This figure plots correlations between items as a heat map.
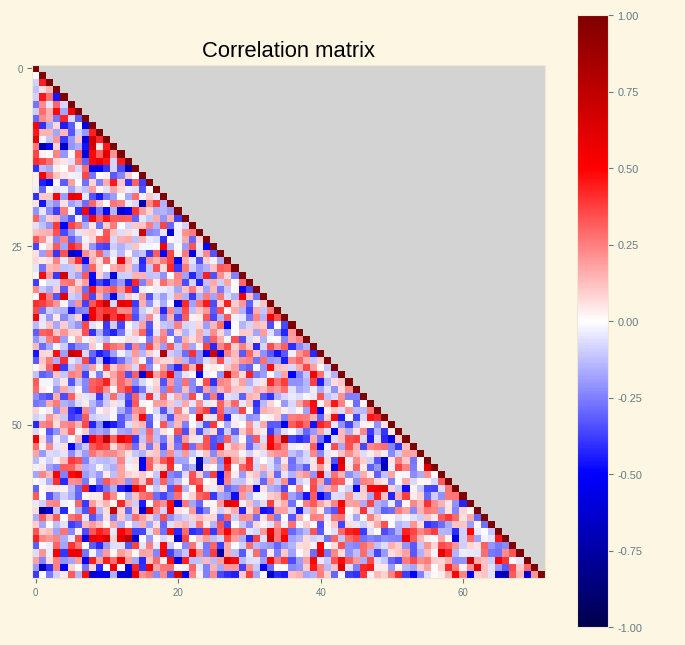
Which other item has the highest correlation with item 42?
23
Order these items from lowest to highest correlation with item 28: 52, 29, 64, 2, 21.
29, 52, 64, 2, 21
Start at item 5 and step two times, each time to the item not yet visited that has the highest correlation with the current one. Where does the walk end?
18
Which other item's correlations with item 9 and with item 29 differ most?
8
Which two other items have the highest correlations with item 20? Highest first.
71, 7
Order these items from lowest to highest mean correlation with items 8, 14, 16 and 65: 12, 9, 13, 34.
13, 9, 34, 12
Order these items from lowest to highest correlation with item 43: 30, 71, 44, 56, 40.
71, 44, 40, 30, 56
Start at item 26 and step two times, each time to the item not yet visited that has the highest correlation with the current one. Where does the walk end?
33
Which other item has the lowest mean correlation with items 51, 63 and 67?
26
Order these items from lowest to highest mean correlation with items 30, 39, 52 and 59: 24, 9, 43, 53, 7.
9, 7, 53, 24, 43
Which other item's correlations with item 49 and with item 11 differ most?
62
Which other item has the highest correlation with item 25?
40
